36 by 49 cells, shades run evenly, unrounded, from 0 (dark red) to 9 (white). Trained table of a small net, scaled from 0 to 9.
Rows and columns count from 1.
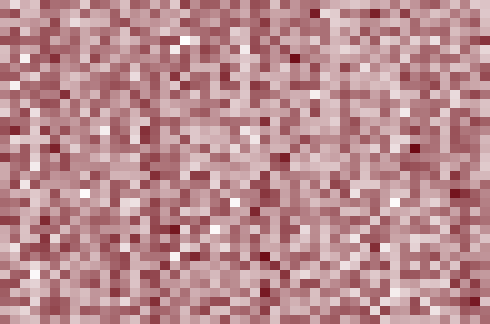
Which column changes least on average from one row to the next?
8
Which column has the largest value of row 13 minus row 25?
1
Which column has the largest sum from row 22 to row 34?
40
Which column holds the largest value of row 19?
4
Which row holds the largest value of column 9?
22
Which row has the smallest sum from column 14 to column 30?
29
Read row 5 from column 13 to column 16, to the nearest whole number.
7 6 4 4
